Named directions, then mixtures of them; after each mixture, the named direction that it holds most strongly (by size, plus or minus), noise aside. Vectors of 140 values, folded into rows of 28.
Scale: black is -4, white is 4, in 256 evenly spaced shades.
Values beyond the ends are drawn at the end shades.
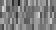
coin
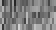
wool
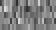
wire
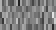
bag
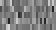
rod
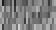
wool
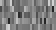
rod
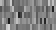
rod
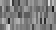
rod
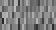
bag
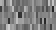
rod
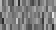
bag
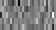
bag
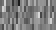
coin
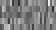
coin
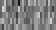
coin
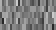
bag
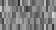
bag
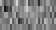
wire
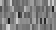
rod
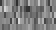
wire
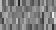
bag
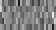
bag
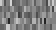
rod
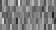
bag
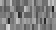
rod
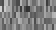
wire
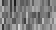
wool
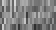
wool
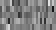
rod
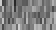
wool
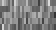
wool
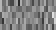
bag
